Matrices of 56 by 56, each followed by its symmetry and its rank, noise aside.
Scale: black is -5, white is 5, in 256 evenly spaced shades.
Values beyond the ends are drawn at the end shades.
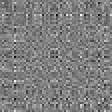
symmetric, rank three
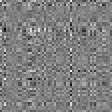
no symmetry, rank three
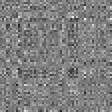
no symmetry, rank three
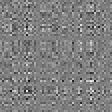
no symmetry, rank three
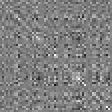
symmetric, rank four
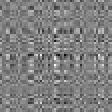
antisymmetric, rank two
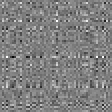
no symmetry, rank three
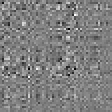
symmetric, rank four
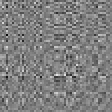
no symmetry, rank three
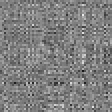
antisymmetric, rank four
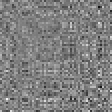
antisymmetric, rank four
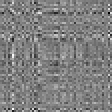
antisymmetric, rank two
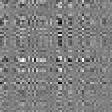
antisymmetric, rank two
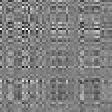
no symmetry, rank two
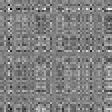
no symmetry, rank two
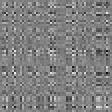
no symmetry, rank two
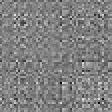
symmetric, rank four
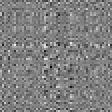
no symmetry, rank three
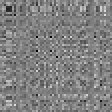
symmetric, rank four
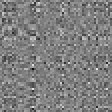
no symmetry, rank four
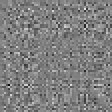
antisymmetric, rank four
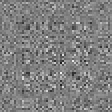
symmetric, rank four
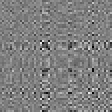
symmetric, rank two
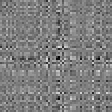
symmetric, rank three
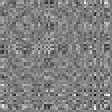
symmetric, rank three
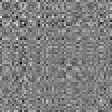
symmetric, rank three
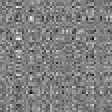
no symmetry, rank four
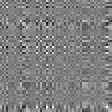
symmetric, rank two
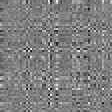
no symmetry, rank three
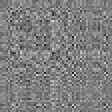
symmetric, rank four
